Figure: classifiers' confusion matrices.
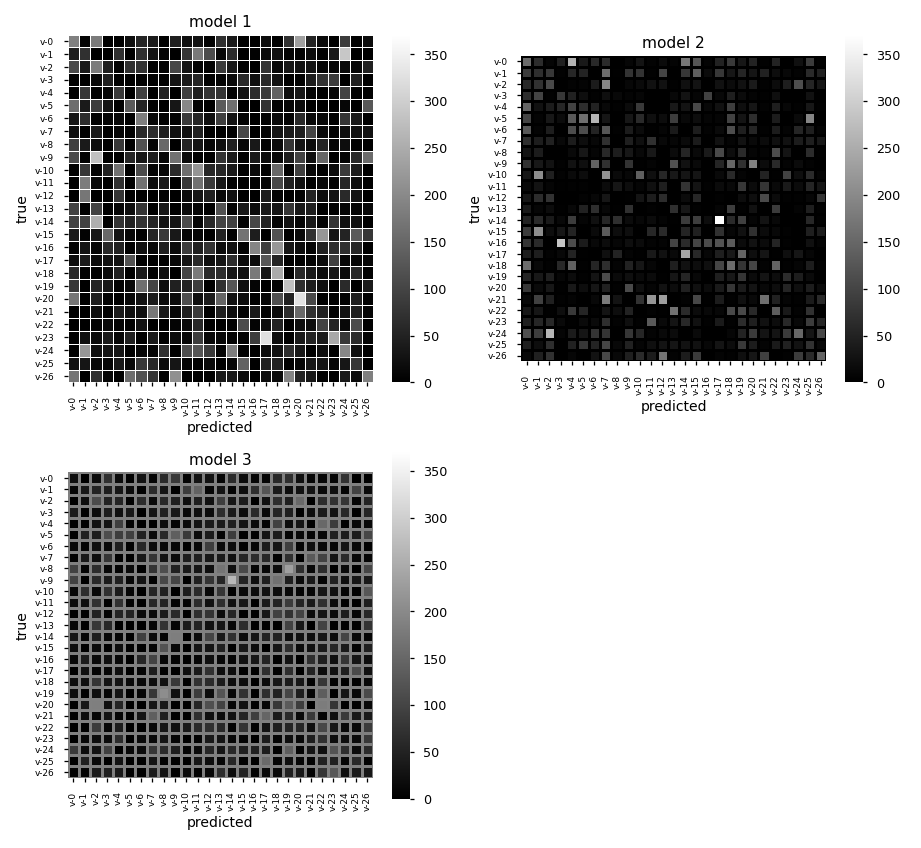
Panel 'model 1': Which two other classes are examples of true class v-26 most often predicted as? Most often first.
v-9, v-19
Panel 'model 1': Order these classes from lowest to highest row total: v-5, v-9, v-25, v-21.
v-25, v-21, v-5, v-9
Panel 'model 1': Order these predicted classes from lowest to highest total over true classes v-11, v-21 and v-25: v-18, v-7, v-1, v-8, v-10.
v-8, v-10, v-18, v-1, v-7
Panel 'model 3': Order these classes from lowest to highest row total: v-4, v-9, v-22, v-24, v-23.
v-23, v-4, v-22, v-24, v-9
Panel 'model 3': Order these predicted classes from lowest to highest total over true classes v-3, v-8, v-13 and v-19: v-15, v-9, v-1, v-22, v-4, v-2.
v-1, v-4, v-9, v-2, v-15, v-22
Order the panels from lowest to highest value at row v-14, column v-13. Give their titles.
model 2, model 3, model 1
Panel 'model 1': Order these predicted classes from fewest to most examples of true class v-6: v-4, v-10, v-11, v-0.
v-4, v-0, v-11, v-10
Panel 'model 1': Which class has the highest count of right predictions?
v-20
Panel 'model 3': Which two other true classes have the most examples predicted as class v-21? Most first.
v-7, v-16
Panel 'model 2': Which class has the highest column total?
v-7
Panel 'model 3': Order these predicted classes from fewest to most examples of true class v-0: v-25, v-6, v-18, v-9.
v-25, v-6, v-18, v-9
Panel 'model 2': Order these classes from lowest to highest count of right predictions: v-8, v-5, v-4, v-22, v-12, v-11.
v-11, v-8, v-12, v-4, v-22, v-5
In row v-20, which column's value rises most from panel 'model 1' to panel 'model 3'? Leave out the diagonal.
v-22
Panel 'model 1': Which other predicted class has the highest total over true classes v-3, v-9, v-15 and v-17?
v-22
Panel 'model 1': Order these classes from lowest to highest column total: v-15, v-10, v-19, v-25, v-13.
v-15, v-25, v-19, v-13, v-10
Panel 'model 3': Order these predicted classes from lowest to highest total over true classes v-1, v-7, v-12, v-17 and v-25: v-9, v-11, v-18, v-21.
v-9, v-18, v-21, v-11
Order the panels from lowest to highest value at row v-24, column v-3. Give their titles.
model 2, model 1, model 3
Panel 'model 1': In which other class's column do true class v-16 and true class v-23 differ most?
v-17
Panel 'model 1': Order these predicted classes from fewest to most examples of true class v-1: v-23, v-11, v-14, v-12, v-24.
v-23, v-14, v-12, v-11, v-24
